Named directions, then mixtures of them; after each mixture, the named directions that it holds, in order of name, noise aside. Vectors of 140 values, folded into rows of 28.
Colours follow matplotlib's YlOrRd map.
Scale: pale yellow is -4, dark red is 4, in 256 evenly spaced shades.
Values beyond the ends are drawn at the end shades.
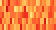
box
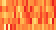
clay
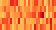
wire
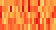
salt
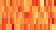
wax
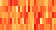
box, salt, wire.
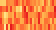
box, clay, salt.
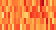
box, wax, wire.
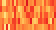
clay.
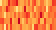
box, clay, wire.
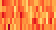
box, clay.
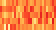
clay.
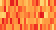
wax, wire.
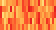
clay, salt.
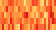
box, wax.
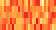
salt, wax, wire.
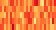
clay, wax.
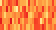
box, salt, wire.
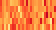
clay, wire.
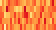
box, clay.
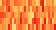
box, clay, wax.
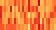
salt.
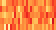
clay.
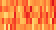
clay.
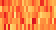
clay, salt.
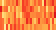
clay, salt.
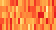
clay, salt, wire.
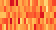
clay, wire.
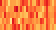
box, wire.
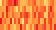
box, wire.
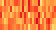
salt.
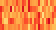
salt.
